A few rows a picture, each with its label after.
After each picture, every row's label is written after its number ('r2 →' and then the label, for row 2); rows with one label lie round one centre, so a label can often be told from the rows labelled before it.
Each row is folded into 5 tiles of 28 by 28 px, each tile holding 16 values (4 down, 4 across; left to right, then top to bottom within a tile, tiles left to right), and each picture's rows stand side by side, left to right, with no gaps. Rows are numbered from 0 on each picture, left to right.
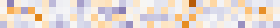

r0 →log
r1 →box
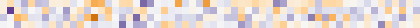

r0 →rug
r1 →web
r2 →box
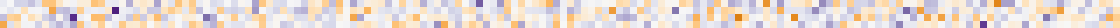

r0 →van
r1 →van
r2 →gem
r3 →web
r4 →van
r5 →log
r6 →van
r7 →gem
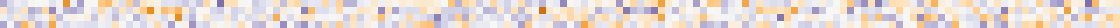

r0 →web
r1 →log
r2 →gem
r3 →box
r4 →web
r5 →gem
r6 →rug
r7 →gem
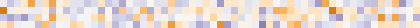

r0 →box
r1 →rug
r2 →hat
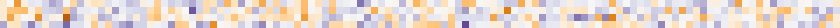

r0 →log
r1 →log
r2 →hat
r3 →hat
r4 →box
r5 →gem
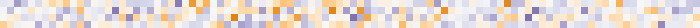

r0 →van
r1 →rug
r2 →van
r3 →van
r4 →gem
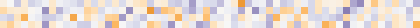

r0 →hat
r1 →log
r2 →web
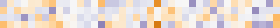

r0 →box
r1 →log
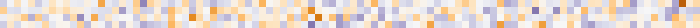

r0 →rug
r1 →gem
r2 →log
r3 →van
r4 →van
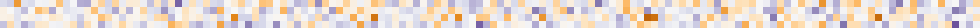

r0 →gem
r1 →rug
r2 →rug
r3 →log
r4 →rug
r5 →van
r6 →log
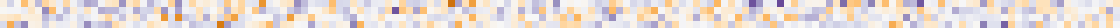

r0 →hat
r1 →rug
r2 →van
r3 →box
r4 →hat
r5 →log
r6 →gem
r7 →gem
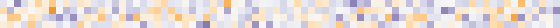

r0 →van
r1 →log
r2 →gem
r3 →rug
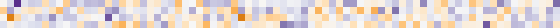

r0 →van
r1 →gem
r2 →gem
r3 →web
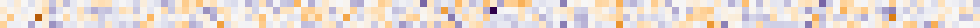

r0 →log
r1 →van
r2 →log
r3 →web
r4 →gem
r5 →hat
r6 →box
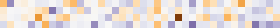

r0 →log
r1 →log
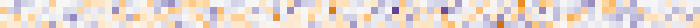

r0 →van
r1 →van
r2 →van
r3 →rug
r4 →van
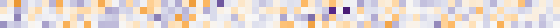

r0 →gem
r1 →box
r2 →box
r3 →rug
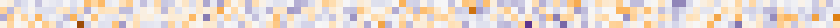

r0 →rug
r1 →gem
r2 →van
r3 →hat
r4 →gem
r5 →van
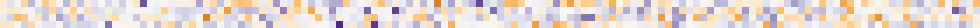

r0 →hat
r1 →web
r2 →log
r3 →web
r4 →box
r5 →van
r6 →log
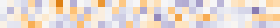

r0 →rug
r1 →log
